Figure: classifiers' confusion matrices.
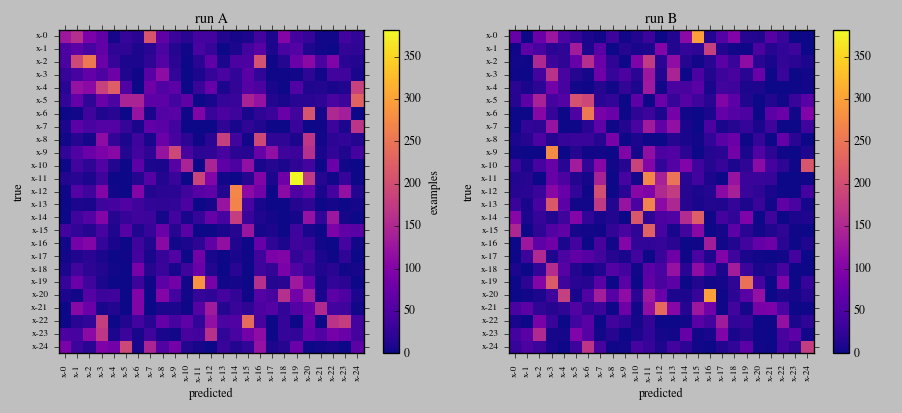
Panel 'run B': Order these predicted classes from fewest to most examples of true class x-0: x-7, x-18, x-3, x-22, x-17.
x-7, x-22, x-17, x-18, x-3
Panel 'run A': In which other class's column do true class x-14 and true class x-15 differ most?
x-20
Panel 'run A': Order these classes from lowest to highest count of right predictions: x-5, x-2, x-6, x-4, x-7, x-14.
x-7, x-6, x-5, x-14, x-4, x-2
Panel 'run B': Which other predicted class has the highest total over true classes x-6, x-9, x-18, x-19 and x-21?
x-3
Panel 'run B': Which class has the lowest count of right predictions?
x-4
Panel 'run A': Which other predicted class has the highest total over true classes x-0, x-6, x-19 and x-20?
x-11
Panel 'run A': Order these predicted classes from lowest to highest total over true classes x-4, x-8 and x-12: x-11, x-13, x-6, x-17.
x-17, x-11, x-6, x-13
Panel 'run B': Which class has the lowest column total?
x-23
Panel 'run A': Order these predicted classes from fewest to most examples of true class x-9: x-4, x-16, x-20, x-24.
x-24, x-16, x-4, x-20
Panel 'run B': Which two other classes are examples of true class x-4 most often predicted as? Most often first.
x-11, x-3
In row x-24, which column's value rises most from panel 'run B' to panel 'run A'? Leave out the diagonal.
x-5
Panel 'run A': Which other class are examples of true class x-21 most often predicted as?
x-12
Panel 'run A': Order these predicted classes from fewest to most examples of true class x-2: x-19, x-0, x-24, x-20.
x-24, x-0, x-19, x-20
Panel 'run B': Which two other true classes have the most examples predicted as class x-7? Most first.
x-12, x-13
